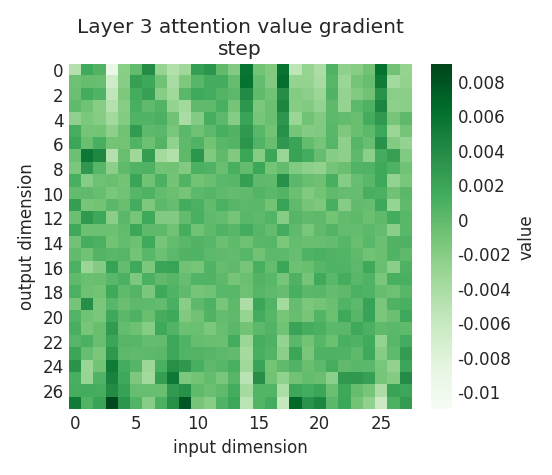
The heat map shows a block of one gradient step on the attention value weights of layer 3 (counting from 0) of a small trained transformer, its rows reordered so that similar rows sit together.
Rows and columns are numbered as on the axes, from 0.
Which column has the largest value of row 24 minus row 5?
3
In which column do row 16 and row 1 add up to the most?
17
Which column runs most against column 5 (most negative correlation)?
26
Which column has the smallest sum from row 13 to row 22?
14
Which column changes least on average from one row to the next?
4
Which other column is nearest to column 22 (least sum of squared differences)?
27
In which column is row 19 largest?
1
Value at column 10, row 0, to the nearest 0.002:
0.002
